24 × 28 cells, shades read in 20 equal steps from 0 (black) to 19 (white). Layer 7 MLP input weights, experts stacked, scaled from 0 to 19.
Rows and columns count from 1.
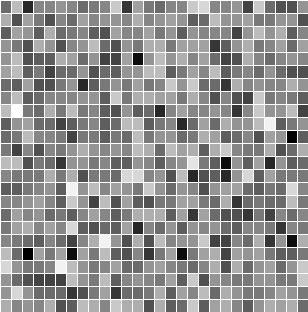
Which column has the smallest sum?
21
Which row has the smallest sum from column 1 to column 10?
7
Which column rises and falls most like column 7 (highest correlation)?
27
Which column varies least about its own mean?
4
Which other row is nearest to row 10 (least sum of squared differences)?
3
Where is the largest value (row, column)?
9, 2
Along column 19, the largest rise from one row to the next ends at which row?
23
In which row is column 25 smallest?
13
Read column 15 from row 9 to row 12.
3 9 11 8
